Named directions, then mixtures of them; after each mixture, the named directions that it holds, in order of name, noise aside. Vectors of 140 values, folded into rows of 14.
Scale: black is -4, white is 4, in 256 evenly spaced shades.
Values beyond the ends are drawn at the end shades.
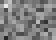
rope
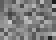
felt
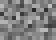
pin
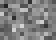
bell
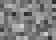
bell, felt, rope.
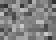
bell, felt.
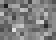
bell.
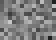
felt.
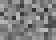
pin.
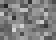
bell.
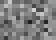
felt, pin, rope.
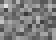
felt, pin, rope.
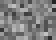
bell, felt, rope.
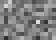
rope.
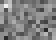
rope.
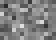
bell.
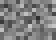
felt, pin, rope.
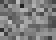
bell, felt, pin.
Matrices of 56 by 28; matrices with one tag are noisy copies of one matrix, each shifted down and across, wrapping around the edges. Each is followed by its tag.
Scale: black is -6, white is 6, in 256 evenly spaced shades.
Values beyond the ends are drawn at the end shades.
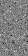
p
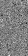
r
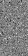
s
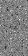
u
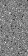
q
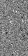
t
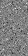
s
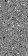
u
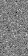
t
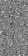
q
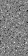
s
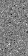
p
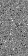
r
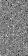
s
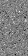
t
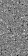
s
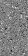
t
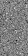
t
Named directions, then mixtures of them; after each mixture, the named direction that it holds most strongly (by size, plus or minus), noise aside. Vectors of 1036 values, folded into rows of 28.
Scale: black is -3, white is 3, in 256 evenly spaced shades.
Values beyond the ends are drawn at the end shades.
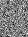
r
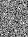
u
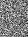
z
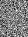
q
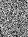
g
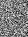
z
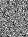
r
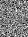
q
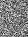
z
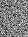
z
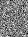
r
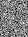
u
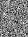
u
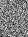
r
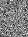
r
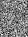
u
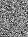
z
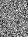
q
